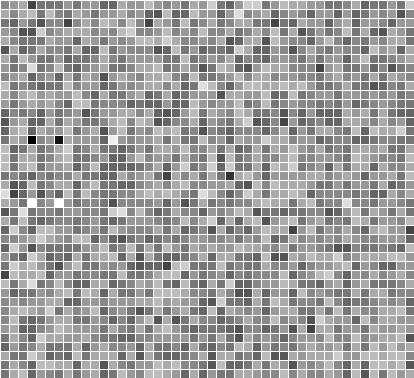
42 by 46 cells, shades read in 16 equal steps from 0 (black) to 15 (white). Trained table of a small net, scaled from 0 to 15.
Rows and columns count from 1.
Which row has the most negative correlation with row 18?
26
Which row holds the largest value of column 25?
34
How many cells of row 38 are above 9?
12
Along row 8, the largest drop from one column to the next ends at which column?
5
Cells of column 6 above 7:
31
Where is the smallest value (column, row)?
4, 16
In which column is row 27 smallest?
14
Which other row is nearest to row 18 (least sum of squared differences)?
17
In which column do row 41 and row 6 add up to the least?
33
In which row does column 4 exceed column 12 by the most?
23
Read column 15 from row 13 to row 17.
10 8 7 8 7
